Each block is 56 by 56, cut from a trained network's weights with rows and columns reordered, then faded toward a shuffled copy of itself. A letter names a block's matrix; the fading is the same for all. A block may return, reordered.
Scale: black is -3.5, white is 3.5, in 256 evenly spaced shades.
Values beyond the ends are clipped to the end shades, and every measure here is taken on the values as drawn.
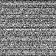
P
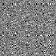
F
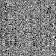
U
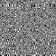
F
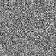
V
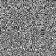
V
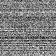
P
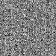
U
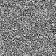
V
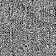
U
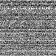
P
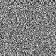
V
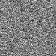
V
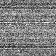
P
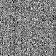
U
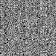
U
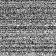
P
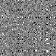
F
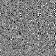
F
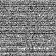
P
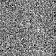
U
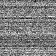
P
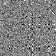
F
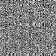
U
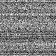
P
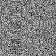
V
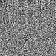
V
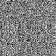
V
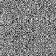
V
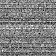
P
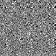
F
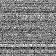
P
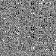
F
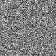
V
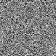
V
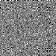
F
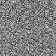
V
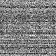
P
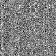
U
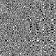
F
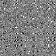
F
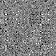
F
